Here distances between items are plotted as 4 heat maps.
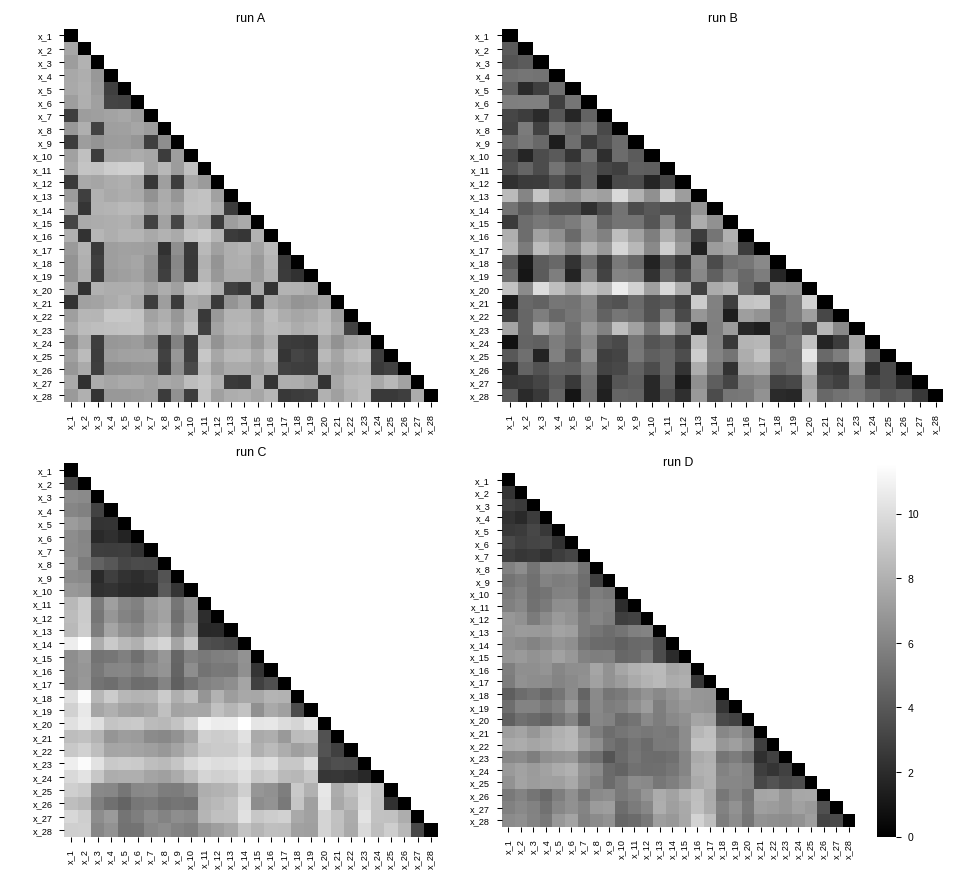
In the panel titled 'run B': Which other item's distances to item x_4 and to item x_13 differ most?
x_9
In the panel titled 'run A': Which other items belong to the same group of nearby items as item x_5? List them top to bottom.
x_4, x_6
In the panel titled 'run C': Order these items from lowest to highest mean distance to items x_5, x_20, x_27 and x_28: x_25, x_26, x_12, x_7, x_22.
x_7, x_22, x_26, x_12, x_25
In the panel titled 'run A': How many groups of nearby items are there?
5
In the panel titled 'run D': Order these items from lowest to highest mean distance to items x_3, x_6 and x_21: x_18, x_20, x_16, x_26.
x_20, x_18, x_26, x_16
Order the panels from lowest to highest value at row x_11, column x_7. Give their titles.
run B, run D, run C, run A
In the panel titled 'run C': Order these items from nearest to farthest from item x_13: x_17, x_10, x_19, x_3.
x_3, x_17, x_10, x_19
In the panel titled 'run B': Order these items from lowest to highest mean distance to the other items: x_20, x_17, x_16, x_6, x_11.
x_11, x_6, x_16, x_17, x_20
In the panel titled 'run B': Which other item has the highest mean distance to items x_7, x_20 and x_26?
x_6
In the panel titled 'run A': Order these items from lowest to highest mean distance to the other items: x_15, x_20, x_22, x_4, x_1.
x_1, x_15, x_20, x_4, x_22
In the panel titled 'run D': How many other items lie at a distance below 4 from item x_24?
4
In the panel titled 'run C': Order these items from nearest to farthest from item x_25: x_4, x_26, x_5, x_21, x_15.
x_26, x_5, x_4, x_15, x_21
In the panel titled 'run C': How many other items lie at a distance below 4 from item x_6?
7
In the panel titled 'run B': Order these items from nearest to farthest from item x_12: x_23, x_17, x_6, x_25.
x_25, x_6, x_23, x_17
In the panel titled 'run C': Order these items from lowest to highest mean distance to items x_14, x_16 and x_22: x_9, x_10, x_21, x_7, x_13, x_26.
x_13, x_9, x_21, x_7, x_10, x_26
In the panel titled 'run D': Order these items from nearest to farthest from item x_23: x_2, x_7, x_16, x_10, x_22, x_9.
x_22, x_9, x_10, x_7, x_2, x_16
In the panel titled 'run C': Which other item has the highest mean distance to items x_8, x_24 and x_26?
x_14
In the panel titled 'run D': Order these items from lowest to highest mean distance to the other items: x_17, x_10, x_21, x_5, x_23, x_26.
x_10, x_23, x_5, x_21, x_26, x_17
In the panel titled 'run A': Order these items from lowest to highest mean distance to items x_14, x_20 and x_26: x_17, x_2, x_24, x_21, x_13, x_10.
x_2, x_13, x_24, x_17, x_10, x_21
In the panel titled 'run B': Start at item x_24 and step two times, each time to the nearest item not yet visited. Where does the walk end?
x_21
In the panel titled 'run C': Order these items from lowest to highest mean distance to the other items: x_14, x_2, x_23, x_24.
x_24, x_2, x_14, x_23
